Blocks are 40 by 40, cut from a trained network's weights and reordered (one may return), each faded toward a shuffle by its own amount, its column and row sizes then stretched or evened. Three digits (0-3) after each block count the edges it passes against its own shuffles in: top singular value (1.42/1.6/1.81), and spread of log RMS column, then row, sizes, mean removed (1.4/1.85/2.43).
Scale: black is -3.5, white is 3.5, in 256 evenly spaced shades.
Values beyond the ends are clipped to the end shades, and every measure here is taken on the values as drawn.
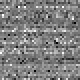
2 0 2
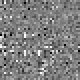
0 2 2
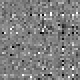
1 2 2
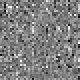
1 2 1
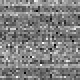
3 0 0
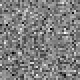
0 1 0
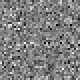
1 1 1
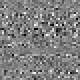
0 0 3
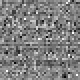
0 0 0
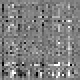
3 2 3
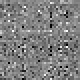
0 2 1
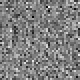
0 1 0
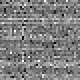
2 1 0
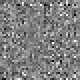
0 2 2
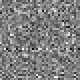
1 0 1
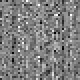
1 2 0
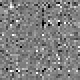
0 2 2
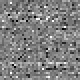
0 0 1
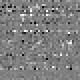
0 1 3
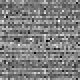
3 0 0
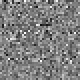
0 0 2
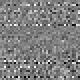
3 1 3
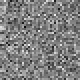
2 0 0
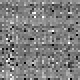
0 3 1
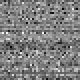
1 0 1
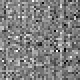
1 0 1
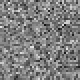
1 0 0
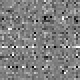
1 2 2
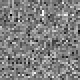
0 0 1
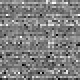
2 0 2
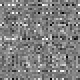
3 1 3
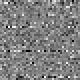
0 0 3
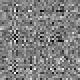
3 2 2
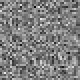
3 1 1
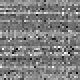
3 0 2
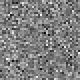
1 0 0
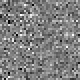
1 2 1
